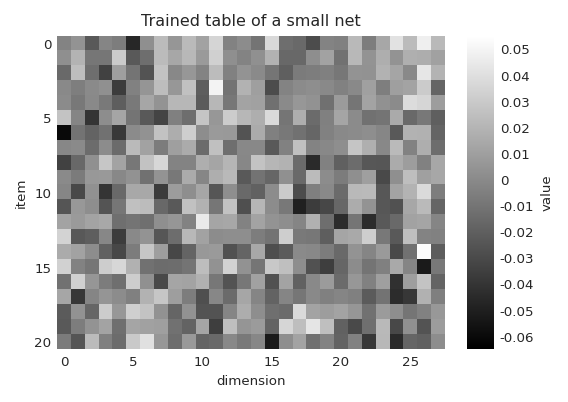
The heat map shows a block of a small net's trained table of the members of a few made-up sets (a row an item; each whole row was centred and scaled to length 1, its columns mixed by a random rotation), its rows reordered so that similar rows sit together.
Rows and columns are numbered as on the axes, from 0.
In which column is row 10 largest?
26
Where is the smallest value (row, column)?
6, 0
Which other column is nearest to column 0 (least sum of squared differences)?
13
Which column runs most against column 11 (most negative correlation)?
5
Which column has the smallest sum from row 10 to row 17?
24
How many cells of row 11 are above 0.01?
9
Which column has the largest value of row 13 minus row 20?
22
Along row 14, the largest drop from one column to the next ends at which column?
27
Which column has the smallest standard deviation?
14
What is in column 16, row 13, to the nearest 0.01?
0.03
